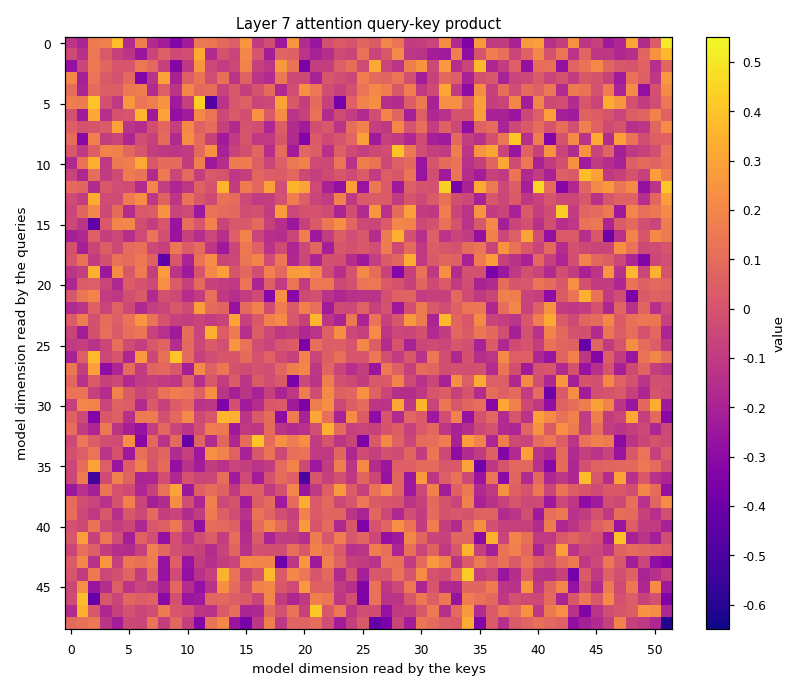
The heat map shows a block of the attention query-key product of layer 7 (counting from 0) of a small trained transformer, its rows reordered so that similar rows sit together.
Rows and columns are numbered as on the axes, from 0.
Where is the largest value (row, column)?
0, 51
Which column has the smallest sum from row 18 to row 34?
47
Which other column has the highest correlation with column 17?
13
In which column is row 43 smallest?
18
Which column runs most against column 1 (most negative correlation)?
27
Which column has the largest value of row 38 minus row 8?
20
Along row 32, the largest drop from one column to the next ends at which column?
14
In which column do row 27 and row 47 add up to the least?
44
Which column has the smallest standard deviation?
24
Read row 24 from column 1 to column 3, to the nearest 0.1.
-0.2 0 0.1
